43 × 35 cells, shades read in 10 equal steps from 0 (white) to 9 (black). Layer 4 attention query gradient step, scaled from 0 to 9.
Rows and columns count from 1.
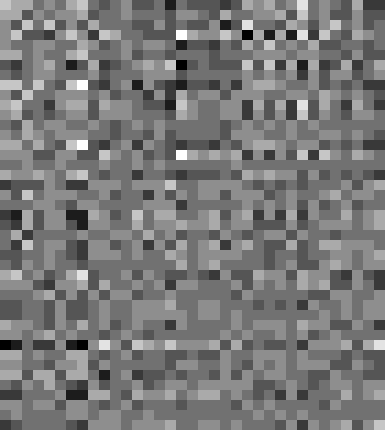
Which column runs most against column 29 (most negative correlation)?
17
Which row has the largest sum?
7
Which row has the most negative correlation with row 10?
24
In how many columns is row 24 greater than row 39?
14
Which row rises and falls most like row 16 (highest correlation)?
4
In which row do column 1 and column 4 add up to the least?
9
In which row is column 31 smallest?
3
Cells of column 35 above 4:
29
